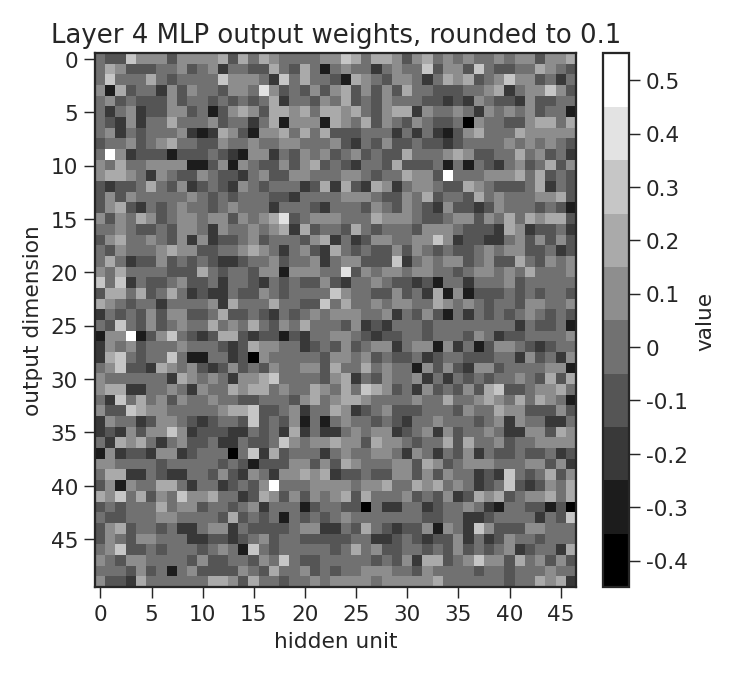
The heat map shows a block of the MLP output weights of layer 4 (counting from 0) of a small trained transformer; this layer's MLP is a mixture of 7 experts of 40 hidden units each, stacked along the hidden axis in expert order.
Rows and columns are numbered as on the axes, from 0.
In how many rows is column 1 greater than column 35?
25
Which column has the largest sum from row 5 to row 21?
2
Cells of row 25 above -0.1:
34
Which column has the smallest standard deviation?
19
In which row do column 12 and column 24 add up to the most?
0
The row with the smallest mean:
42
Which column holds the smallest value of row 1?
22
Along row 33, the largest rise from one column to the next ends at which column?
3
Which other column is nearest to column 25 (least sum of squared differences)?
35
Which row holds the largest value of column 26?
31
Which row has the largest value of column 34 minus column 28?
11
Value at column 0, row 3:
0.1
